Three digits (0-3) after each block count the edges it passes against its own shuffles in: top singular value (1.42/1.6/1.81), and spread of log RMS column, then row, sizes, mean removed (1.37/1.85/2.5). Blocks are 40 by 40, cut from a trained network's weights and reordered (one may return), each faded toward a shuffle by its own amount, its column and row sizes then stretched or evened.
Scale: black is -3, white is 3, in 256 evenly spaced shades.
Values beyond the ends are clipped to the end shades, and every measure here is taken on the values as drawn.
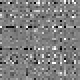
0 3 3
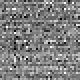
1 1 1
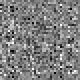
1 2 1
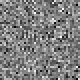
1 1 1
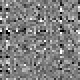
2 2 2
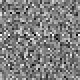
1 0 1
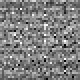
1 1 0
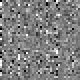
0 3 1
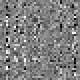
0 3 1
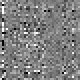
1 3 1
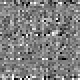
0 0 3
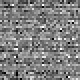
2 1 2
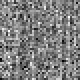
1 0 0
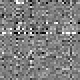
3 2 2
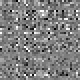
2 2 3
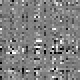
0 3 3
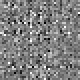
0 2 1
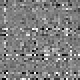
1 2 3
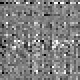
2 0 3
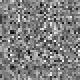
1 2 1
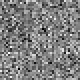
0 0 0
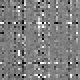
1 3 2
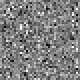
0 2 0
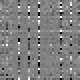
3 3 1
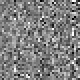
1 2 0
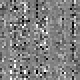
0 3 1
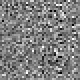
1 2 0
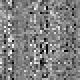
1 3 1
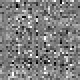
0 3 0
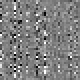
2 3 1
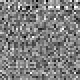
2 0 1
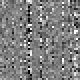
1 3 0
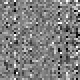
0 3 0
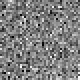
0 1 0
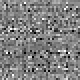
0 0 2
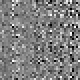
2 3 2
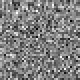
1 0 0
